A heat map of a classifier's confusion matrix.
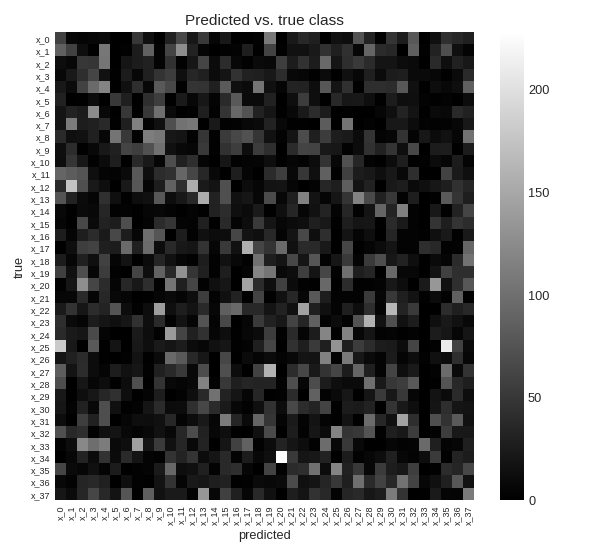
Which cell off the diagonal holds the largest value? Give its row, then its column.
x_34, x_20
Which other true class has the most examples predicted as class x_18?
x_19
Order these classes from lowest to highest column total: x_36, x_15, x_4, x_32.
x_32, x_36, x_4, x_15
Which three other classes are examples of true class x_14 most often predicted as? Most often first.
x_31, x_29, x_37
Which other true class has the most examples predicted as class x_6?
x_17
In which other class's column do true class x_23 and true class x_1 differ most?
x_11
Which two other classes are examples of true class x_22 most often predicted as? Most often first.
x_30, x_9
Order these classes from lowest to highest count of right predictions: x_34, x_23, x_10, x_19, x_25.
x_34, x_10, x_23, x_19, x_25
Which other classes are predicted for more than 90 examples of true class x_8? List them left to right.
x_5, x_9, x_37
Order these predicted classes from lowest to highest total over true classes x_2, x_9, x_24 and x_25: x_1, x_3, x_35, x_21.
x_1, x_21, x_3, x_35
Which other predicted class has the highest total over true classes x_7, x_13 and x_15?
x_26
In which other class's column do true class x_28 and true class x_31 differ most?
x_13
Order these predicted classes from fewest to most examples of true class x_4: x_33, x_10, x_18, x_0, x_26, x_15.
x_33, x_0, x_26, x_10, x_15, x_18
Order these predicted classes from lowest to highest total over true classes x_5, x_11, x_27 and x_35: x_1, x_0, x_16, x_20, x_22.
x_20, x_1, x_16, x_22, x_0
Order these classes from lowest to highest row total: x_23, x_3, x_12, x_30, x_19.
x_3, x_30, x_23, x_12, x_19
